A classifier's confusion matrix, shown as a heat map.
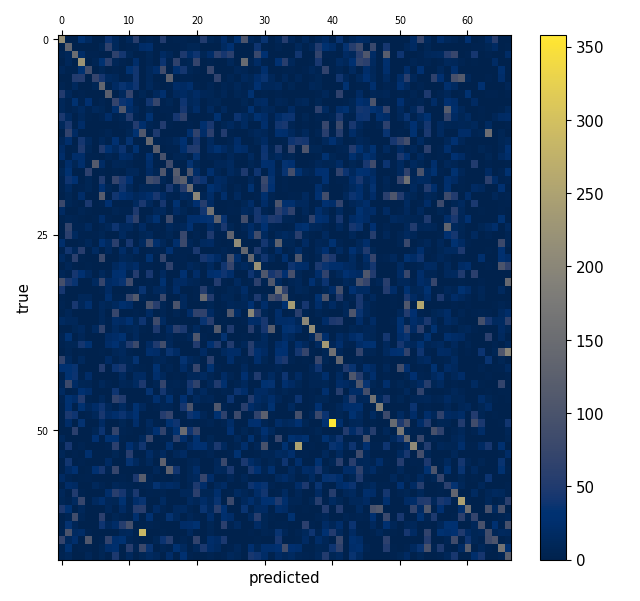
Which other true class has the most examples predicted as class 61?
49
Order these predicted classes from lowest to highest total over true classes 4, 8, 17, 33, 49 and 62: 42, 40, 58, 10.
42, 58, 10, 40
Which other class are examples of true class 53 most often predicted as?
44
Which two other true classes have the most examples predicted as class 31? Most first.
37, 33
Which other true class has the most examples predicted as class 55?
50
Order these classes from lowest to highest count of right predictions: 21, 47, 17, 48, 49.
21, 48, 17, 49, 47
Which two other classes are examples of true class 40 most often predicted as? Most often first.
66, 65
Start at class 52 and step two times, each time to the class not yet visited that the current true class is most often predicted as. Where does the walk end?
28
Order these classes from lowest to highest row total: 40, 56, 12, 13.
56, 13, 12, 40
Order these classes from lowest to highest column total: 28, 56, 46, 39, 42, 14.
42, 56, 14, 28, 46, 39
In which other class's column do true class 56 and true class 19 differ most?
12
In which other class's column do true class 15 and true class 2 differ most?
48
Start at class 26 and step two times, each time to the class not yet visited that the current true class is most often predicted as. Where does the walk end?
41
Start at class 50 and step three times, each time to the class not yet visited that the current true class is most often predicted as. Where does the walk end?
45
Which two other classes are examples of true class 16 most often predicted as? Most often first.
5, 46
